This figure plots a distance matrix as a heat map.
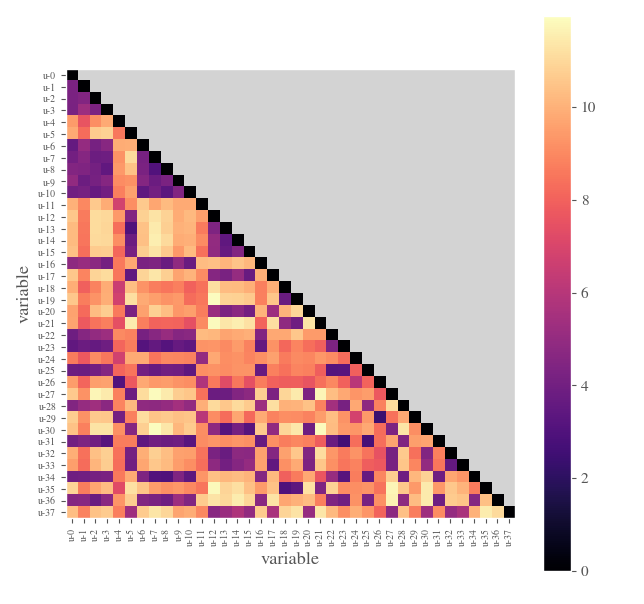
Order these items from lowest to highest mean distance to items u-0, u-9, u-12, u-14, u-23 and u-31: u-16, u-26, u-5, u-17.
u-16, u-5, u-17, u-26
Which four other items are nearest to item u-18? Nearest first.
u-35, u-19, u-21, u-4
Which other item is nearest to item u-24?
u-11
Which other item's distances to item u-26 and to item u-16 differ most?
u-29
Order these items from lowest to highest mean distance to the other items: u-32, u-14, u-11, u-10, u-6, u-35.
u-10, u-6, u-32, u-14, u-11, u-35
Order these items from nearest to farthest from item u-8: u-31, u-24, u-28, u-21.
u-31, u-28, u-21, u-24
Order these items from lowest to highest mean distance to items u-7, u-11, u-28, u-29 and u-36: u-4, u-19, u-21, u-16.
u-16, u-4, u-21, u-19
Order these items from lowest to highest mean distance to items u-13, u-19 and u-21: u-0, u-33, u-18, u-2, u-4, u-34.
u-18, u-4, u-33, u-34, u-2, u-0
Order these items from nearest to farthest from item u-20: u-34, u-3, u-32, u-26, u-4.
u-32, u-26, u-4, u-34, u-3
